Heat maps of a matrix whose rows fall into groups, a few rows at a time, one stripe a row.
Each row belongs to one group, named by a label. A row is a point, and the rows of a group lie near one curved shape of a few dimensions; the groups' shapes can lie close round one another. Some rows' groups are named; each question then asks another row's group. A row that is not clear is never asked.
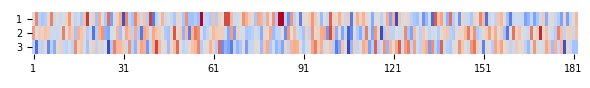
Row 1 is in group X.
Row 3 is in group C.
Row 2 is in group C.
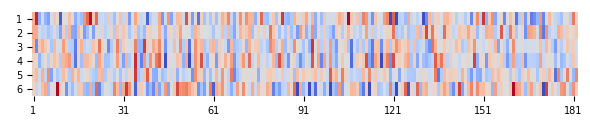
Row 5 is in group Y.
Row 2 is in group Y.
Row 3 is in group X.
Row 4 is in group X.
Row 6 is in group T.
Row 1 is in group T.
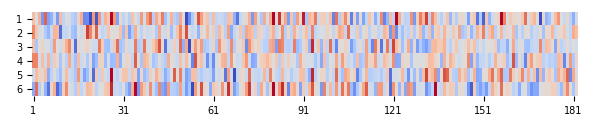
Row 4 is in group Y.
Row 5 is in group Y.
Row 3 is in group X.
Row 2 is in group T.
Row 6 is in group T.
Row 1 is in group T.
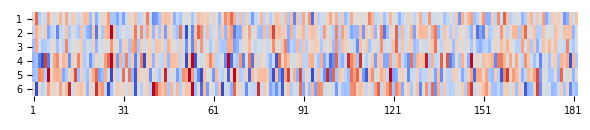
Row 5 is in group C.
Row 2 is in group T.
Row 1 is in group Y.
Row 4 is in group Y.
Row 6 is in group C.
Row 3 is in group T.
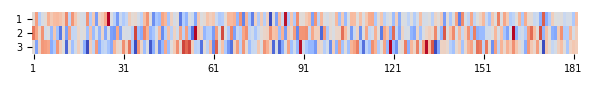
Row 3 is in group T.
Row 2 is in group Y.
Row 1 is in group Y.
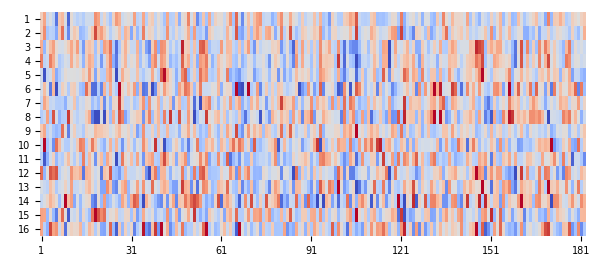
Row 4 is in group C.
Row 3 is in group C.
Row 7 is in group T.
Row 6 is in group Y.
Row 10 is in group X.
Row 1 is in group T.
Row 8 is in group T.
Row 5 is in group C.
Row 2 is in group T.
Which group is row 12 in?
C
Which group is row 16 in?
X
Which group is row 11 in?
C
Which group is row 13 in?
C
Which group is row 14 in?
T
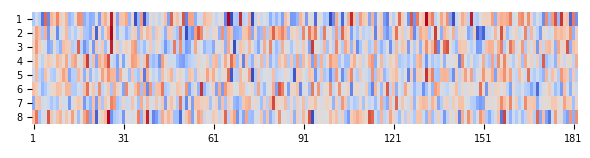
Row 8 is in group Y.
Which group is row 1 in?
Y
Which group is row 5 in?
Y
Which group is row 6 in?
X
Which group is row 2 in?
T
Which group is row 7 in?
T
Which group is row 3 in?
Y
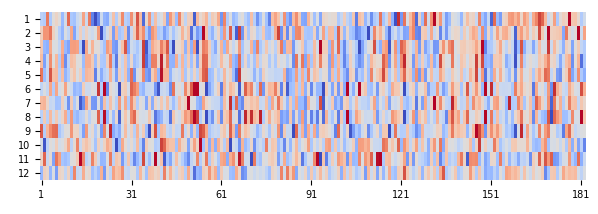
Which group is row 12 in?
T
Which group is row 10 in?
C
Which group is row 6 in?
T
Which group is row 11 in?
X
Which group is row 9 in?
C
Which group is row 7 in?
Y
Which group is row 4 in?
X
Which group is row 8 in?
T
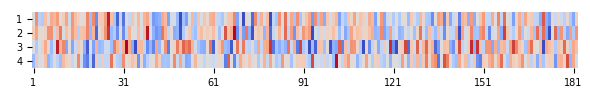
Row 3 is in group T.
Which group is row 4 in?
Y
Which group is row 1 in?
Y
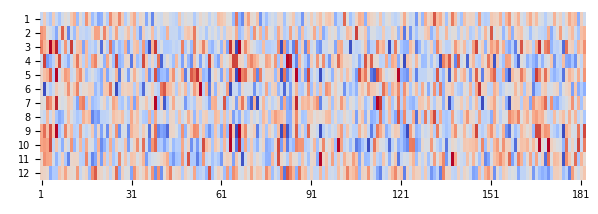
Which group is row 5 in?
C
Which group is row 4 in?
X
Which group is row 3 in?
C
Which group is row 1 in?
Y
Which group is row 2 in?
T
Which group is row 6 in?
C
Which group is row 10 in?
C
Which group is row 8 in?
T
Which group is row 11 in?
Y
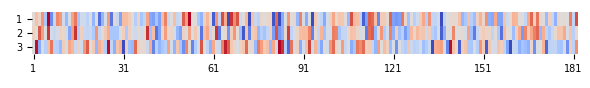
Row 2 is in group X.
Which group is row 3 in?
X
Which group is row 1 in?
C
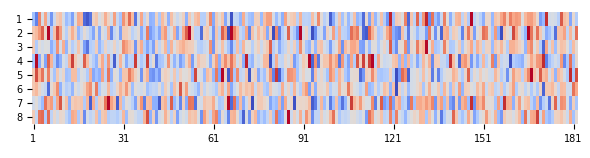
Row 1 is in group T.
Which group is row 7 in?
Y
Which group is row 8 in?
X
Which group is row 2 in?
C
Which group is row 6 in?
T
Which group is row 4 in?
X
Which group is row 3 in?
T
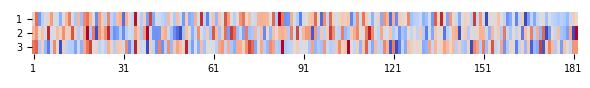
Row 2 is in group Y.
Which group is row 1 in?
X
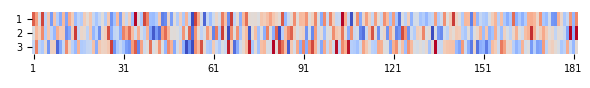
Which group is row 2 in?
C
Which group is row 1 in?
Y
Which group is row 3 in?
T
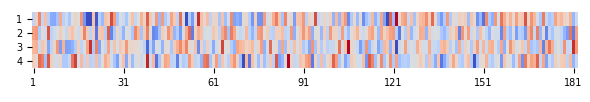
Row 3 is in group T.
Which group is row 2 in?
Y
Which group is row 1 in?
T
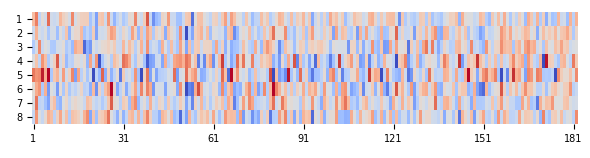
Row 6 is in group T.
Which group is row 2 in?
T
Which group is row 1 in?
Y
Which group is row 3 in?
T
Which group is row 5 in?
C
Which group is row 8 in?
Y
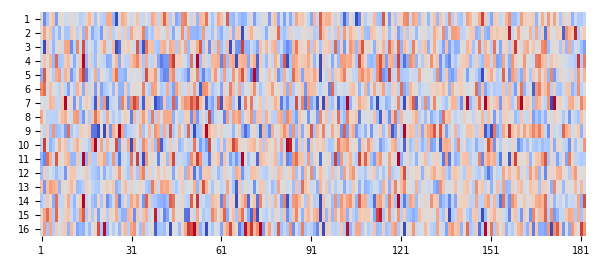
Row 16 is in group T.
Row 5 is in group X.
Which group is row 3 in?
C
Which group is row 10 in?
X
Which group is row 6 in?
Y
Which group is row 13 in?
X
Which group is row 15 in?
X
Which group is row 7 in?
T
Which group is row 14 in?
C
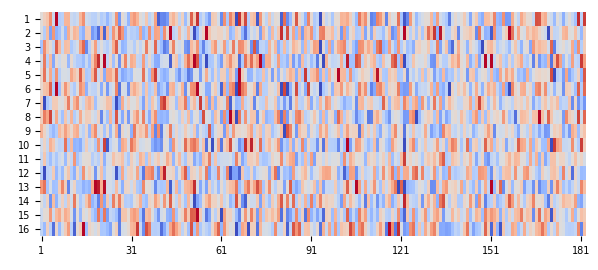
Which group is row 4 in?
T
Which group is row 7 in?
C
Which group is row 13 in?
T
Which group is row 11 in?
T
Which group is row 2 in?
T
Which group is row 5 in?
Y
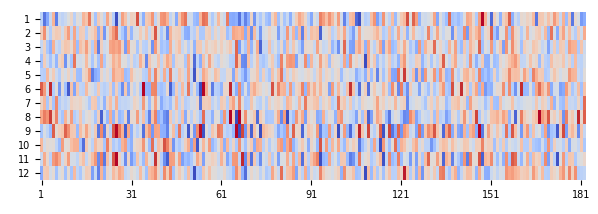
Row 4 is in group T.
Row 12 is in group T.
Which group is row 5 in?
T
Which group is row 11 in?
Y
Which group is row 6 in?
Y
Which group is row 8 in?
C
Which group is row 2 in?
Y
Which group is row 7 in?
Y
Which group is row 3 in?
Y
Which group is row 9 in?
Y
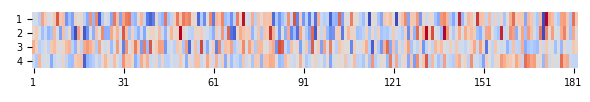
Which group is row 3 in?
X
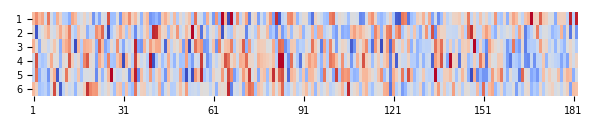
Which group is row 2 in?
C
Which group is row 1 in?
C
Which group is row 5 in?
T
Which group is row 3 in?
X
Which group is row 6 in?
T
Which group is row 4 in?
X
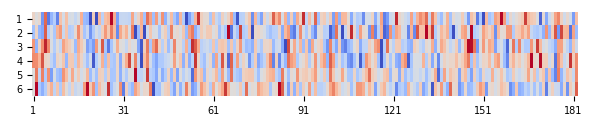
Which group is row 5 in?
Y
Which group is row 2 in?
Y
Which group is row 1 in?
T
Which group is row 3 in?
C
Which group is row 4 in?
C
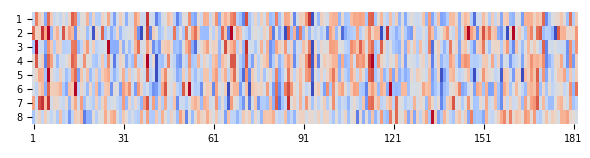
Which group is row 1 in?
X
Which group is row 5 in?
X
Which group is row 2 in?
C
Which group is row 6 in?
C
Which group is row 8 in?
T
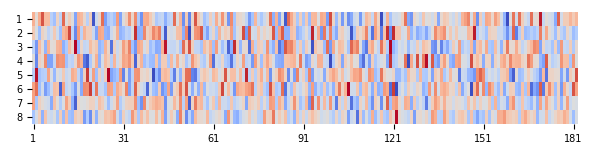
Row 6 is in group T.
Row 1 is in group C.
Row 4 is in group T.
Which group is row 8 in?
T
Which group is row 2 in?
X
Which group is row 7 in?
X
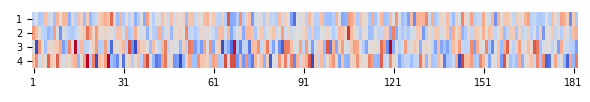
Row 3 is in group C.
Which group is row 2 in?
T
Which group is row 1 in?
Y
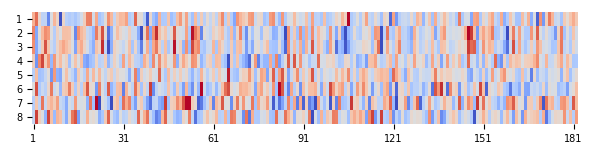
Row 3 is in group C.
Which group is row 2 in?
C
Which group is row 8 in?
X
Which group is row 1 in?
T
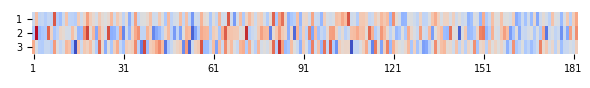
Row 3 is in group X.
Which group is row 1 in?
T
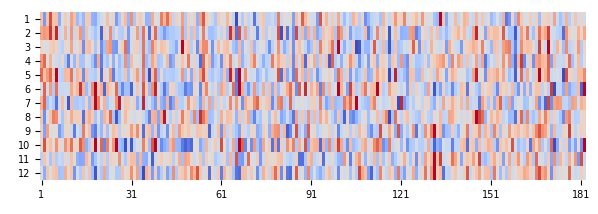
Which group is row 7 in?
T
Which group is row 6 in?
Y
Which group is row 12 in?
T
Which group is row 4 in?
Y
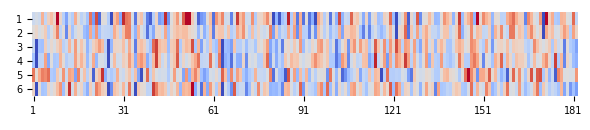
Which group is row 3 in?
C
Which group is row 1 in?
T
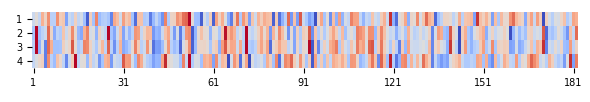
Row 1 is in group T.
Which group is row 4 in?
C
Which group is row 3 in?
X
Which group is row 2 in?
X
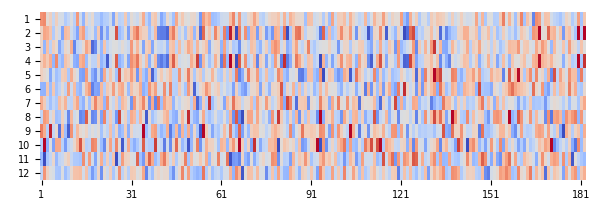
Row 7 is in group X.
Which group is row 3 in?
T
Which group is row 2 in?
C
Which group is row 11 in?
C
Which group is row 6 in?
T
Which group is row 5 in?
Y
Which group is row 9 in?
Y
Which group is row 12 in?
Y
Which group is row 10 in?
X
